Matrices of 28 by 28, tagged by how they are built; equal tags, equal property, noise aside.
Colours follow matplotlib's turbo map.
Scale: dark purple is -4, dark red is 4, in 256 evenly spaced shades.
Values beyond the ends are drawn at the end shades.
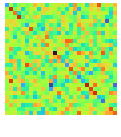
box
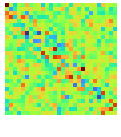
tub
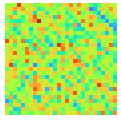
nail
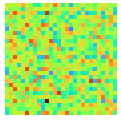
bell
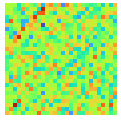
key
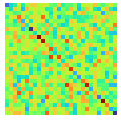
box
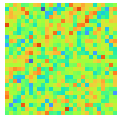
key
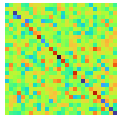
box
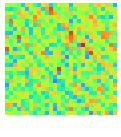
nail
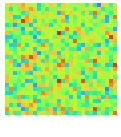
bell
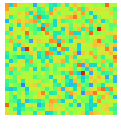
nail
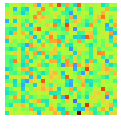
bell
